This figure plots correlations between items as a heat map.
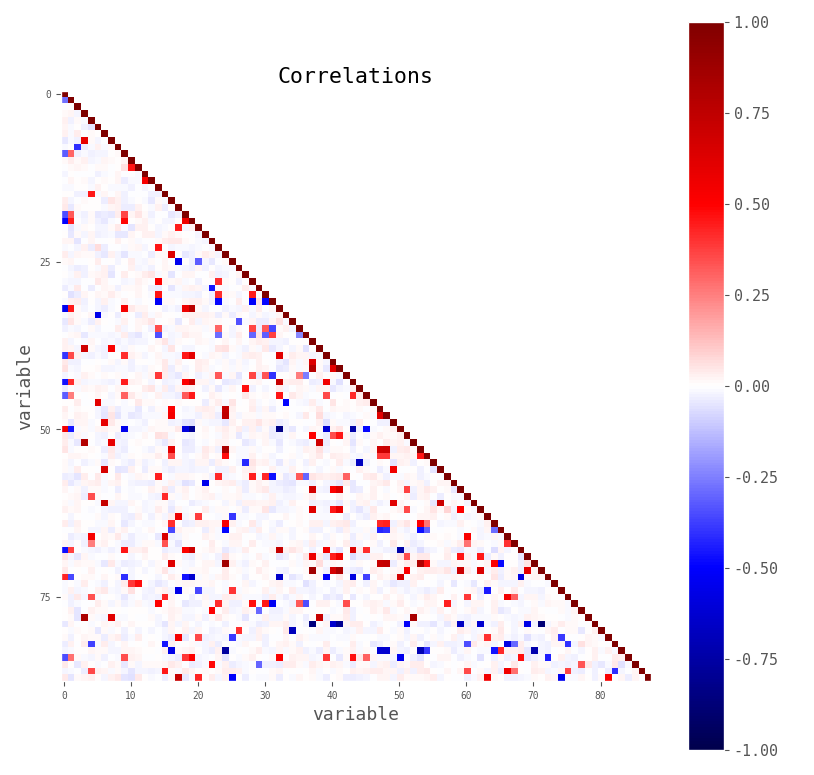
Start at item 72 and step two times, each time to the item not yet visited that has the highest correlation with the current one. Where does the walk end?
0
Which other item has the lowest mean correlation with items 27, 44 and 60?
55
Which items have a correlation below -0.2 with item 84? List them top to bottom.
0, 50, 72
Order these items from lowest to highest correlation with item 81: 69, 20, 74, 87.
74, 69, 20, 87
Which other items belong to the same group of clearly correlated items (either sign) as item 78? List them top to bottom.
3, 7, 38, 52
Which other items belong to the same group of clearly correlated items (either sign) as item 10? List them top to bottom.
11, 73
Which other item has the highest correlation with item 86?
66
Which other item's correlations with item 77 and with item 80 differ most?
34
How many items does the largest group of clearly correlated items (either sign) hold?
13
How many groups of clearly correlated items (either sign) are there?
16
